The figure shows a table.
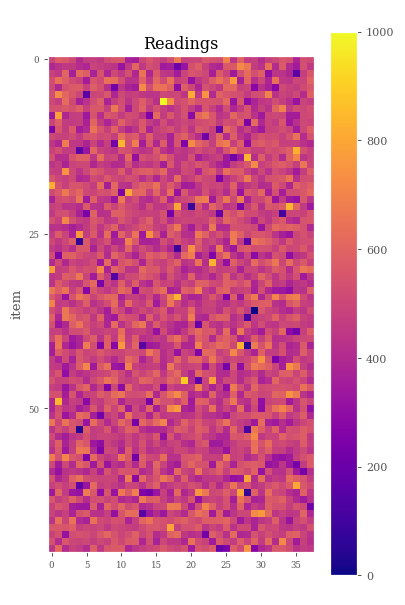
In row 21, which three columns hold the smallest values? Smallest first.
20, 27, 37
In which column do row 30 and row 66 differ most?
0
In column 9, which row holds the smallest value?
31
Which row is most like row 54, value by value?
15
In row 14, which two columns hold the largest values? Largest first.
28, 35
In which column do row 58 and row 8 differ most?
1
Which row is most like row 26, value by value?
53
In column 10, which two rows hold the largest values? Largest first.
12, 41
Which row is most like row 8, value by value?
49
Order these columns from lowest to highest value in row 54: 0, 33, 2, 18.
2, 18, 0, 33
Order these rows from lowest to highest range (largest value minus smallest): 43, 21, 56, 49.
56, 43, 49, 21
